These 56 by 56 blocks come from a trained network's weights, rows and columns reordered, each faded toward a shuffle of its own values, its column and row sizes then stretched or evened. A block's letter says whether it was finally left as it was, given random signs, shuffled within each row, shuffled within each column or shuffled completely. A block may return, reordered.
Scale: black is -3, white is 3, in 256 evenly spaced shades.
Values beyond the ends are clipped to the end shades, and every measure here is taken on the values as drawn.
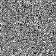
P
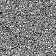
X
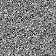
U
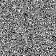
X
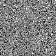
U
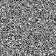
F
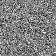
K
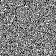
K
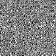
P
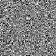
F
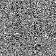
P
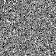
U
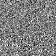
X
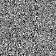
U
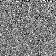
X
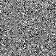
U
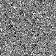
U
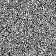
K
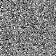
P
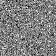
K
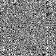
P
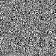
F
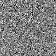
U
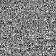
P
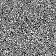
K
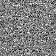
X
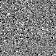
P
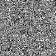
P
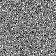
K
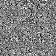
X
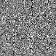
P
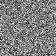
U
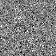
U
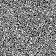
K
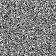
K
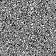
K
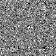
P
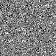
X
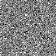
P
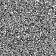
K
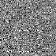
F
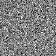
U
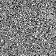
X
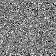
X
